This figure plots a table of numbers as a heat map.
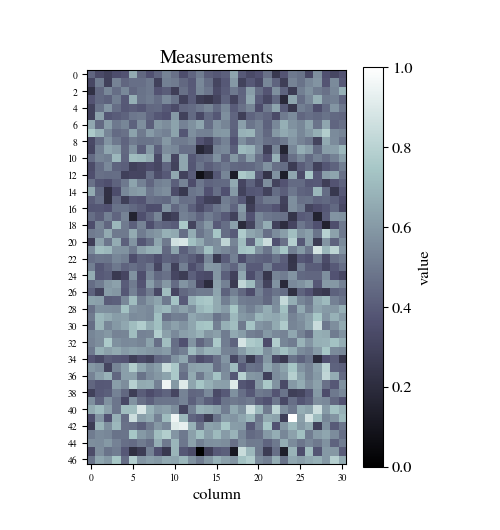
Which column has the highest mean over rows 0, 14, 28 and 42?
17
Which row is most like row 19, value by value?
36
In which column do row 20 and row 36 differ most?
21
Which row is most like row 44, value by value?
6
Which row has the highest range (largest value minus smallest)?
45
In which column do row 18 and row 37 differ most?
9
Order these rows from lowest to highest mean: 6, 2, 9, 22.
22, 2, 9, 6
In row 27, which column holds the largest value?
23
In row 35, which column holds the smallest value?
2
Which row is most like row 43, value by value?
31
